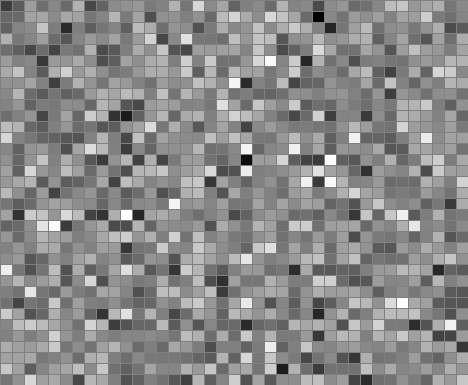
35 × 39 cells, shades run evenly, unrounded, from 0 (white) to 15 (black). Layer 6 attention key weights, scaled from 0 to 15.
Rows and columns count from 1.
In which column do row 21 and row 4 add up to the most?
6
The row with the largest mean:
25
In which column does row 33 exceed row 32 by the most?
26
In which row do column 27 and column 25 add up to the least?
14
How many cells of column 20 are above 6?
20
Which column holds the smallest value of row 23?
23
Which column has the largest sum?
11
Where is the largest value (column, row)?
27, 2
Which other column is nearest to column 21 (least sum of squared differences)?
35
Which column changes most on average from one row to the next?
21
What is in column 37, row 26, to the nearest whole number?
4
